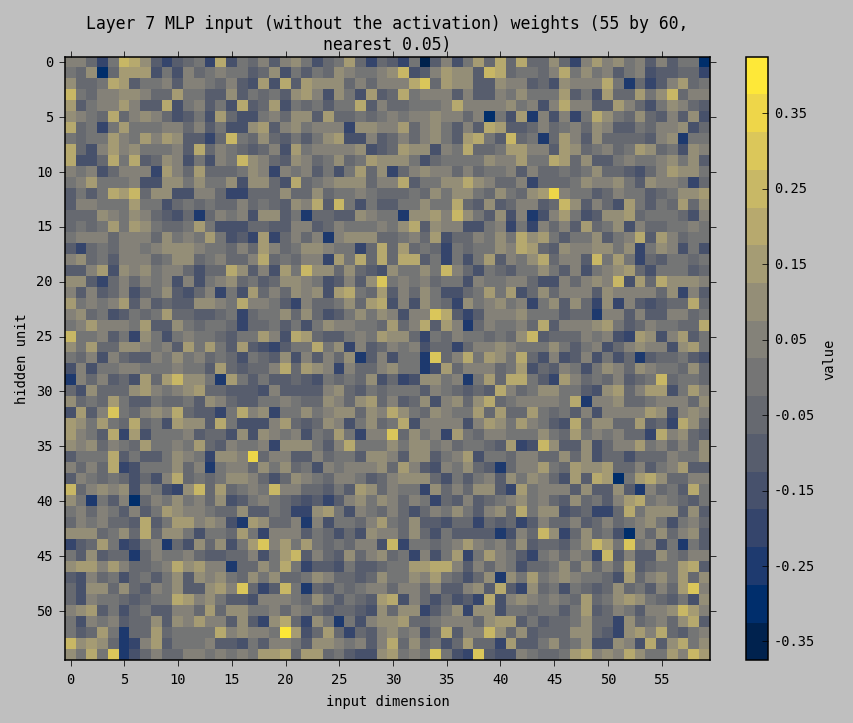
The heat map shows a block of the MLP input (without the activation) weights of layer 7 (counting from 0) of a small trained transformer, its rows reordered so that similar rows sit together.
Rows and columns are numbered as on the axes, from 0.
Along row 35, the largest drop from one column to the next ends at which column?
42
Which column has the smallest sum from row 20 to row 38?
52
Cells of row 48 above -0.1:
44
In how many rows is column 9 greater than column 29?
17
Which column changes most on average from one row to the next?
16
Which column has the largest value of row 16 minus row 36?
13
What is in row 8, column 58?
0.1
